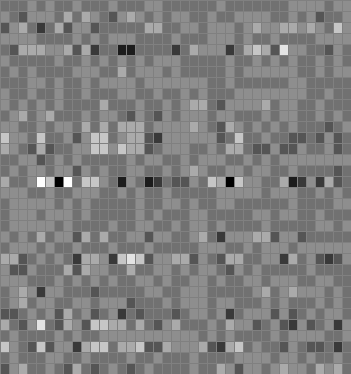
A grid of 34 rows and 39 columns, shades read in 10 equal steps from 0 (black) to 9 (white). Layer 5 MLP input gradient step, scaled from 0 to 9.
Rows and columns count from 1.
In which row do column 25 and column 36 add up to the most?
34
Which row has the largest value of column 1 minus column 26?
17
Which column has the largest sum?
10
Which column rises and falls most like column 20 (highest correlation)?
14
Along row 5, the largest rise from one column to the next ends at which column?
32
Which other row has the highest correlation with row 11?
28
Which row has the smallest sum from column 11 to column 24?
5
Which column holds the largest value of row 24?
15
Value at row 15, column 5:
3
